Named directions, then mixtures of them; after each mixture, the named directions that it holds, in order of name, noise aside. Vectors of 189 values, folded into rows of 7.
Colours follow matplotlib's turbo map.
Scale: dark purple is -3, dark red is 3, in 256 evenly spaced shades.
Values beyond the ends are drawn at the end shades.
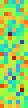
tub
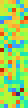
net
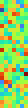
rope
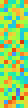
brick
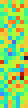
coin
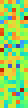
net.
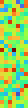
brick, net, rope.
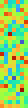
tub.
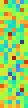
tub.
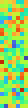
coin, net.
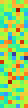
brick, coin, tub.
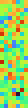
coin, net.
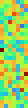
coin, net, rope.
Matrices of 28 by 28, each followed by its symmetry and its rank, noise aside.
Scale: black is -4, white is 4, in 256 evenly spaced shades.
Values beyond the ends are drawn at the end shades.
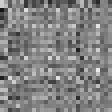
no symmetry, rank two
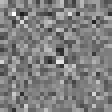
symmetric, rank three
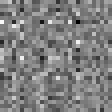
no symmetry, rank two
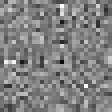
symmetric, rank four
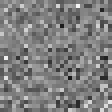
symmetric, rank four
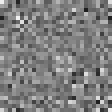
symmetric, rank four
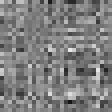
no symmetry, rank three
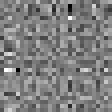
antisymmetric, rank four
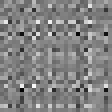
no symmetry, rank three
